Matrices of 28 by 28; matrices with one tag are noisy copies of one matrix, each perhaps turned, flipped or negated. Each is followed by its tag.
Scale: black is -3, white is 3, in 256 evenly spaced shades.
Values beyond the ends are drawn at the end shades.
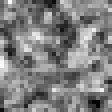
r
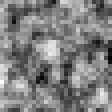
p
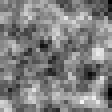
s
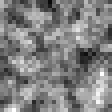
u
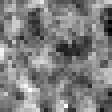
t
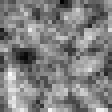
u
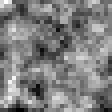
s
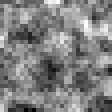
t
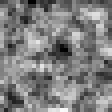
p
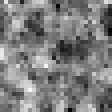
t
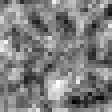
u
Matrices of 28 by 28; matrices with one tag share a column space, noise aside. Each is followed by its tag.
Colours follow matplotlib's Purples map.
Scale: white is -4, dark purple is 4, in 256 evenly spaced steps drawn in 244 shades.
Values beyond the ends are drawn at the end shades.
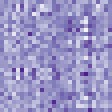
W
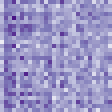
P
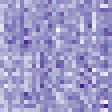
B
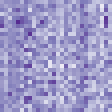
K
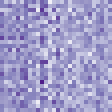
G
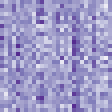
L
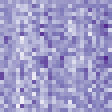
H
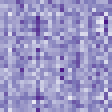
W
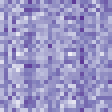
G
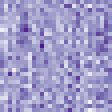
B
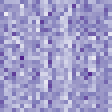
W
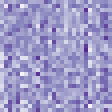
B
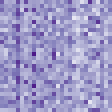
G
